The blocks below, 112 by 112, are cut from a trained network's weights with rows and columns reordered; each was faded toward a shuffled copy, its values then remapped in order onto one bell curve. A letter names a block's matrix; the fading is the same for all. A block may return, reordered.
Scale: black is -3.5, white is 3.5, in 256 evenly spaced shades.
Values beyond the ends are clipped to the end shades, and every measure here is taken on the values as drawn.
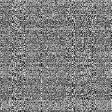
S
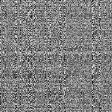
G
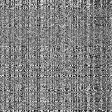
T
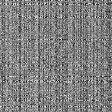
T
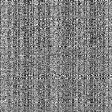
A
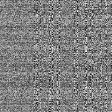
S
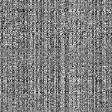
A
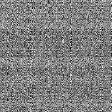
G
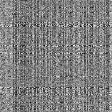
T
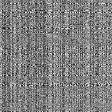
T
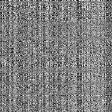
A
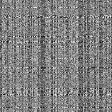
T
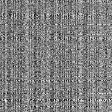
T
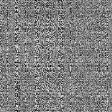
G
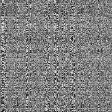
G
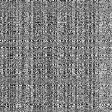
T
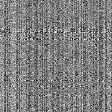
A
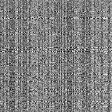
T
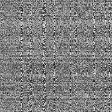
S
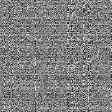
S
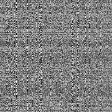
S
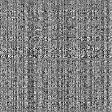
A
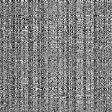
T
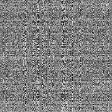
G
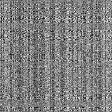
A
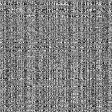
A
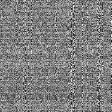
S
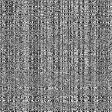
T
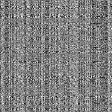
A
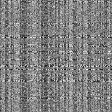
T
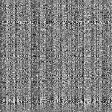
A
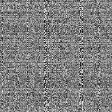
S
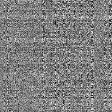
G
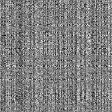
A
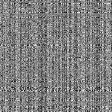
A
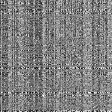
T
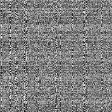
S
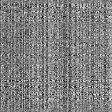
A
